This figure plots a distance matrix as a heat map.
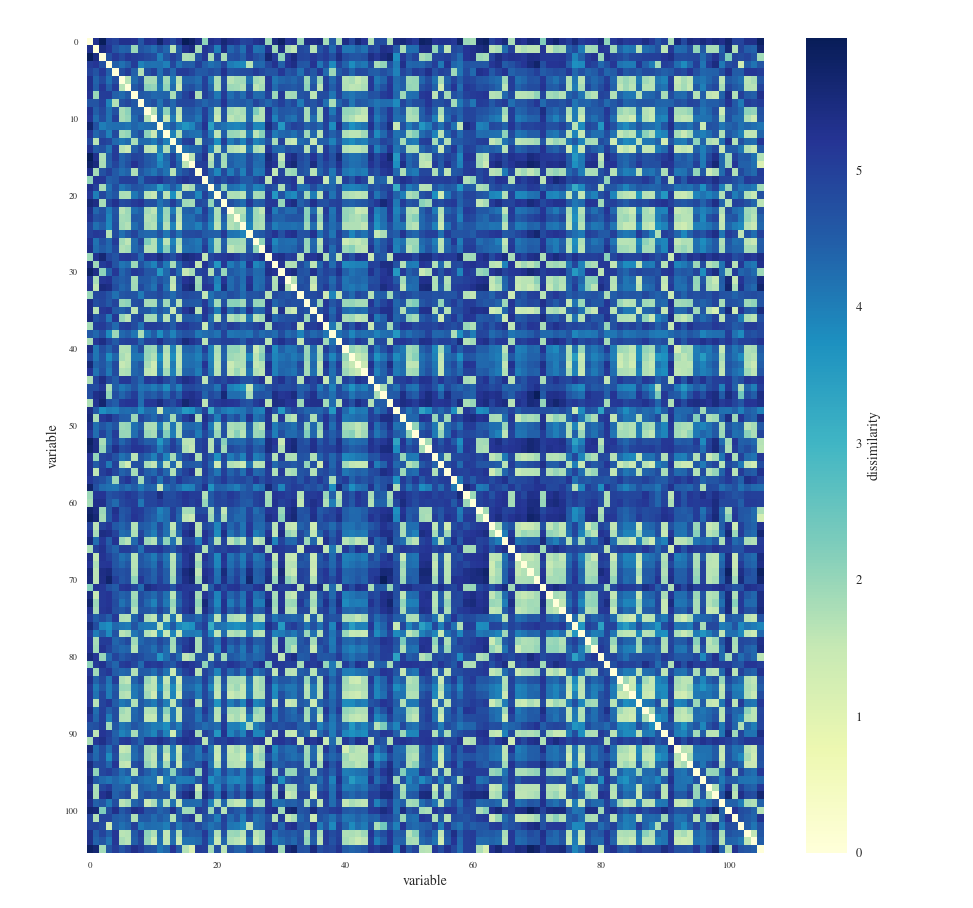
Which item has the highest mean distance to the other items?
0
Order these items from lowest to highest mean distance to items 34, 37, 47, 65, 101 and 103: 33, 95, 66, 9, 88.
88, 9, 33, 66, 95
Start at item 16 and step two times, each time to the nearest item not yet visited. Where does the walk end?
62
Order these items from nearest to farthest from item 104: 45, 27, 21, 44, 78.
27, 45, 21, 78, 44
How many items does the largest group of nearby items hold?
35
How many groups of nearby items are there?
7
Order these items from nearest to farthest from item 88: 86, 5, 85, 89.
85, 5, 89, 86
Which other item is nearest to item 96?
11
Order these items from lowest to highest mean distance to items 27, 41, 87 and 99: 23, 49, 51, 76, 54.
23, 51, 76, 54, 49
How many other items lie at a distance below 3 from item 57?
3
